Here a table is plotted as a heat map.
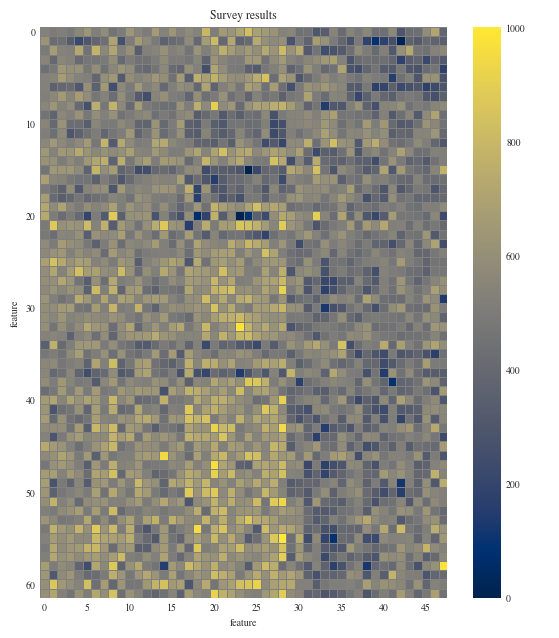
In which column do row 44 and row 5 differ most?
17
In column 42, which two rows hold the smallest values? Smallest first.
1, 49
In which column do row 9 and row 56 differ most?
18
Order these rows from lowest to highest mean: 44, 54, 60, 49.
49, 44, 54, 60
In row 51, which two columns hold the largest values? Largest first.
28, 27
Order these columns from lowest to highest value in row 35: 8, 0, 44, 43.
43, 44, 8, 0
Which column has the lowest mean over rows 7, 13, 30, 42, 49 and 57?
33
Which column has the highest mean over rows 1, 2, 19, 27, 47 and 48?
20
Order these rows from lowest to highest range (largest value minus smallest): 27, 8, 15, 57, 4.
4, 27, 57, 8, 15
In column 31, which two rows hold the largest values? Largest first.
12, 7
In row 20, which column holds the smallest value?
23
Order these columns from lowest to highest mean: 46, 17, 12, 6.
46, 12, 17, 6
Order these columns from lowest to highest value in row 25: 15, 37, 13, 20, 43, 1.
37, 43, 13, 20, 15, 1
